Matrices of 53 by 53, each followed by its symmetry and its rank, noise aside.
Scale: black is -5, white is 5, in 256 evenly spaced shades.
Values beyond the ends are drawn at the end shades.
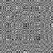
symmetric, rank four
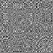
symmetric, rank five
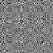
symmetric, rank three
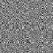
no symmetry, rank five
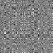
no symmetry, rank five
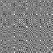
symmetric, rank three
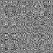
no symmetry, rank five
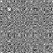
symmetric, rank five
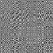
symmetric, rank three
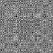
symmetric, rank five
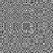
symmetric, rank four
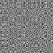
antisymmetric, rank four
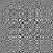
symmetric, rank three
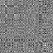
symmetric, rank five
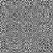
symmetric, rank five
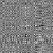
no symmetry, rank four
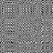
symmetric, rank three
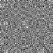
no symmetry, rank five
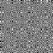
antisymmetric, rank four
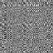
antisymmetric, rank four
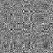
no symmetry, rank five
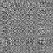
no symmetry, rank four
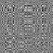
no symmetry, rank three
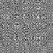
no symmetry, rank five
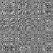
symmetric, rank four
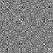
symmetric, rank five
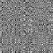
no symmetry, rank five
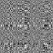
no symmetry, rank four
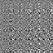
antisymmetric, rank four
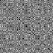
symmetric, rank three
